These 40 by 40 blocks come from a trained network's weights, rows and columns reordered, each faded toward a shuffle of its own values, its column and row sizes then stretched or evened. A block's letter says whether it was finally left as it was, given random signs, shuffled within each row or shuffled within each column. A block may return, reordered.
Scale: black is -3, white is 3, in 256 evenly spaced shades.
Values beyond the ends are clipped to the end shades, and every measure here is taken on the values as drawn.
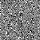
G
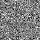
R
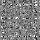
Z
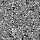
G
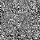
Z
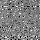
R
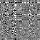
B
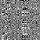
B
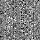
G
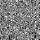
Z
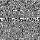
Z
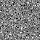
R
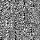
G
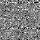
Z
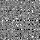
Z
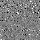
R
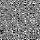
B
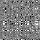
B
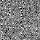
G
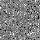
G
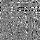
Z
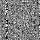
G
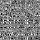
B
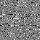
R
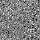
G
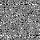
R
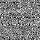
R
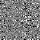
Z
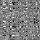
B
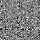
Z
